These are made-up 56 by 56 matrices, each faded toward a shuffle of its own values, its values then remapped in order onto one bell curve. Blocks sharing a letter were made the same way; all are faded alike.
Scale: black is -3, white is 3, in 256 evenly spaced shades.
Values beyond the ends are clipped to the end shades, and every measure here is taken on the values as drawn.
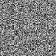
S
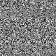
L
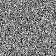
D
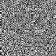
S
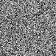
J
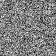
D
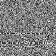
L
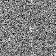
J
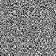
S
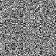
S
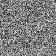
D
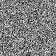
D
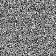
J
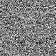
L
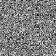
L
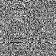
L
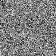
J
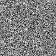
J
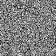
J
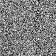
D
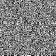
L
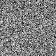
J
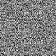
S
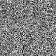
S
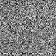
L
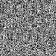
S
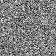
D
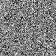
D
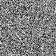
J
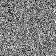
D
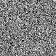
J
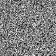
J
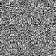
S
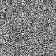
S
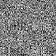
S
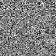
L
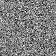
D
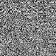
L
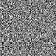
S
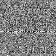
L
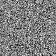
J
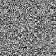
S
